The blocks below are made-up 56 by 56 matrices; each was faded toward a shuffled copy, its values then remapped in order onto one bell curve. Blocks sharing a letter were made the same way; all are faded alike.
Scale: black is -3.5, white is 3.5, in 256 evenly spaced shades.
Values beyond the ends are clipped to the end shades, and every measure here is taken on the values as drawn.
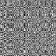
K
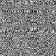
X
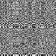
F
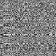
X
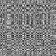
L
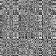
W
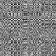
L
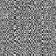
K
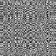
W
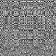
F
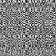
W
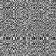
W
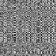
W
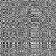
L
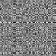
F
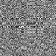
X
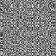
K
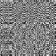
K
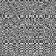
L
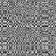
L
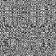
X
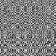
L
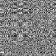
X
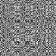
K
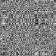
F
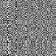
K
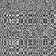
L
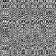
W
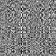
K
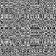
F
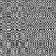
L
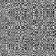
K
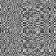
W
